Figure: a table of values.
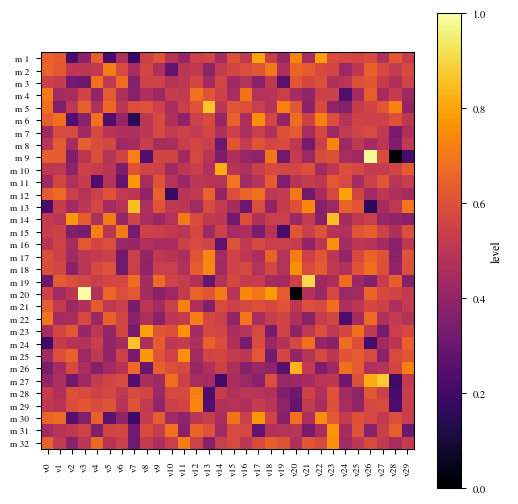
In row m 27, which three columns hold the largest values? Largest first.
v27, v26, v10
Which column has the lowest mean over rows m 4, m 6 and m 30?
v7
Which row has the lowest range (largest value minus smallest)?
m 7
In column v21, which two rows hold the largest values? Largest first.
m 19, m 13
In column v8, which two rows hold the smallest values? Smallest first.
m 9, m 26
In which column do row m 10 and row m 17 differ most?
v14
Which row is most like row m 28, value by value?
m 29
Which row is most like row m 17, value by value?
m 18
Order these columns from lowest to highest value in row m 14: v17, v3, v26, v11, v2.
v17, v26, v3, v11, v2
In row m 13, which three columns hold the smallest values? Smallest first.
v26, v0, v16
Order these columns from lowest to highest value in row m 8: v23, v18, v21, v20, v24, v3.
v21, v24, v20, v18, v3, v23
